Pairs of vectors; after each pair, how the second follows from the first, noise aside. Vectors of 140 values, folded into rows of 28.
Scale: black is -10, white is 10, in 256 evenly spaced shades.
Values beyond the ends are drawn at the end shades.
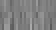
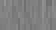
reversed, negated, shrunk.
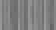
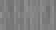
wrapped around, shrunk.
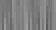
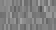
shuffled.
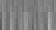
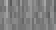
reversed.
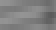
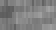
reversed.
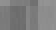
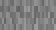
shuffled.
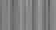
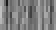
wrapped around, scaled up.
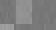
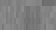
reversed, negated, shrunk.
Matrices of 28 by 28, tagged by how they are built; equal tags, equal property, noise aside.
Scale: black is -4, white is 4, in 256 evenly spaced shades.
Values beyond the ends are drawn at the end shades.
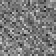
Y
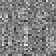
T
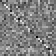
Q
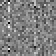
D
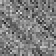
Y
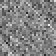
Y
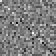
Q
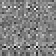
T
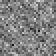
Y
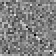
Q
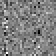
D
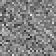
Y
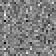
D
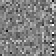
D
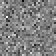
D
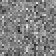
D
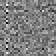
T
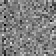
D
